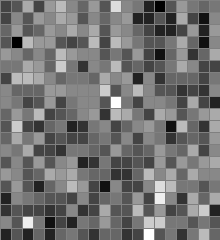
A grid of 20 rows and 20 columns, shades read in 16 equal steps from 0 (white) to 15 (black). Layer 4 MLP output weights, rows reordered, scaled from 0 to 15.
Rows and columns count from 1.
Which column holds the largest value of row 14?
8
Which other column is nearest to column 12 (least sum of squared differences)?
9
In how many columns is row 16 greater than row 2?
8
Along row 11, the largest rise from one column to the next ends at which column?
3
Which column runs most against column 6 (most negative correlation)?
15
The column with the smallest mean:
11
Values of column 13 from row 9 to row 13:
11 8 7 11 10
